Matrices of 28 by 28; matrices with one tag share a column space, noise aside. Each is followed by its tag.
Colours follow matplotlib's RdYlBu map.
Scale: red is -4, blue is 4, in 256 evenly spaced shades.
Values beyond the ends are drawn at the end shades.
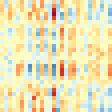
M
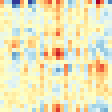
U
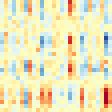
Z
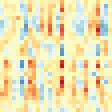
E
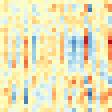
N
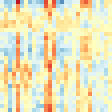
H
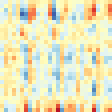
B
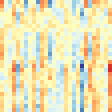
H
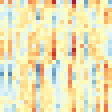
H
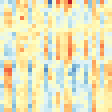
H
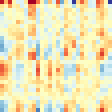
U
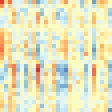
H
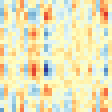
M
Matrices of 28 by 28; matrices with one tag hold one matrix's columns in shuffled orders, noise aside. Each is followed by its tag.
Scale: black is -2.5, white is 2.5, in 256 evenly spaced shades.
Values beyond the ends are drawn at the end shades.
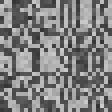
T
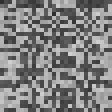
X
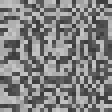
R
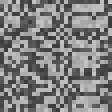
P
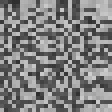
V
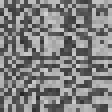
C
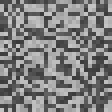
P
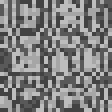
T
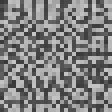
V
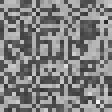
R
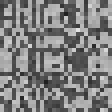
T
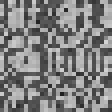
T
